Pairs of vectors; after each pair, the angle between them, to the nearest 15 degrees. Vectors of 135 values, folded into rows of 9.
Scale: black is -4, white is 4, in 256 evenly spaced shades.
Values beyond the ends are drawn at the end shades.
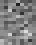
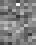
135 degrees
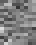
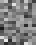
135 degrees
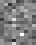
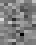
150 degrees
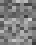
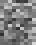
135 degrees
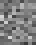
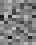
150 degrees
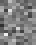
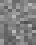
105 degrees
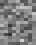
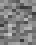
165 degrees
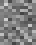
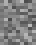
30 degrees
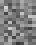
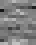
90 degrees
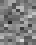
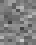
15 degrees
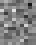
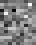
150 degrees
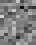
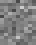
165 degrees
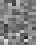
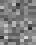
120 degrees
